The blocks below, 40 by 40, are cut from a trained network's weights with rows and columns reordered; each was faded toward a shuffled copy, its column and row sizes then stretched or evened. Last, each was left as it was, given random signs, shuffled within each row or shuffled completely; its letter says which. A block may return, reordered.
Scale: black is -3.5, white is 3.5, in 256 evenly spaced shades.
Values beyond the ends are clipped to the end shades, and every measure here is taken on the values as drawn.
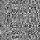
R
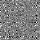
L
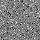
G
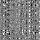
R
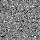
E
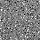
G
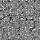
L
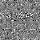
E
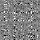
L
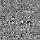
L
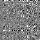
L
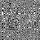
L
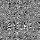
L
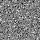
G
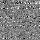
E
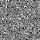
E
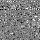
E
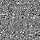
E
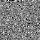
E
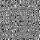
R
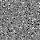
G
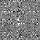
R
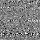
E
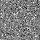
G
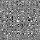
L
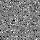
E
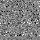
E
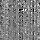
R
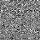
E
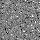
G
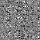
L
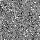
G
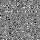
E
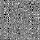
L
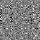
R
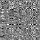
R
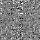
L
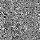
L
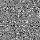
E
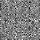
L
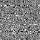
E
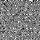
E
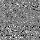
E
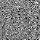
L
